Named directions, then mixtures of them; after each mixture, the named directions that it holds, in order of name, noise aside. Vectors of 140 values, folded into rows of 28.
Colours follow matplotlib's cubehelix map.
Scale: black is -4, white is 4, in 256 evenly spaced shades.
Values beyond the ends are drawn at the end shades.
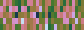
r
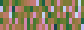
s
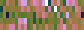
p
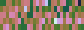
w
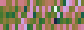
p, w.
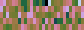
p, w.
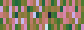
r, s.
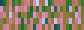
s, w.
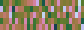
s.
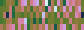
p, s.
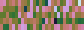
w.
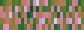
s, w.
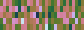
r.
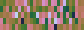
r, w.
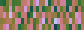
s, w.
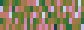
s.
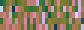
s.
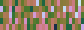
s.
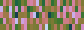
r, s.
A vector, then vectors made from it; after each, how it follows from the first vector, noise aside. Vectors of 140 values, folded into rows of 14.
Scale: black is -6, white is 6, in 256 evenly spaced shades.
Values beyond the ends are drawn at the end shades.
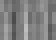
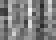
reversed, scaled up.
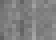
wrapped around, shrunk.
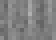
reversed, shrunk.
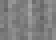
reversed, shrunk.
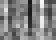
reversed, negated, scaled up.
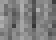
wrapped around, negated.
